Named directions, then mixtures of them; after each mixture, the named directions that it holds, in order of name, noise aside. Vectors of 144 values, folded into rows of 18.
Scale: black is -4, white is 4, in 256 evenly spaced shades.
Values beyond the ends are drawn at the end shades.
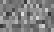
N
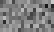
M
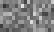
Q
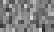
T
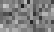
Q.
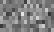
N.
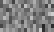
M, T.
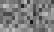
Q.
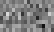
N, T.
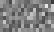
M.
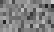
M.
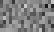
M, T.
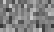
T.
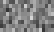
T.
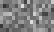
Q.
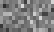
Q.
